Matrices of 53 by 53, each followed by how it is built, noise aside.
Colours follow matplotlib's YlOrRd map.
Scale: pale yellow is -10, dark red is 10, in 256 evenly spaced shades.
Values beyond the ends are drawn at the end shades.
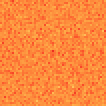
repeating columns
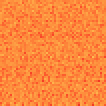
repeating columns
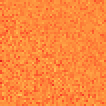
lower triangular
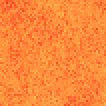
smooth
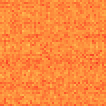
blocks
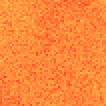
smooth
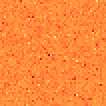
sparse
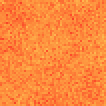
smooth
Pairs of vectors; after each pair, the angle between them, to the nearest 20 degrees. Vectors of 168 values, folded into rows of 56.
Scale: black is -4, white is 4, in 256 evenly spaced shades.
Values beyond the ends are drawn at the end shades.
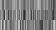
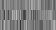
40 degrees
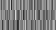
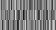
20 degrees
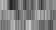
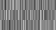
100 degrees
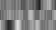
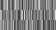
100 degrees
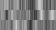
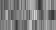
160 degrees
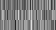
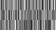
140 degrees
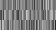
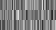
140 degrees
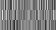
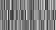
120 degrees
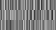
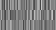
160 degrees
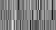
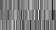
40 degrees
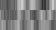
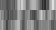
20 degrees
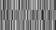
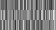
120 degrees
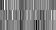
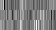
160 degrees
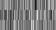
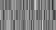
120 degrees
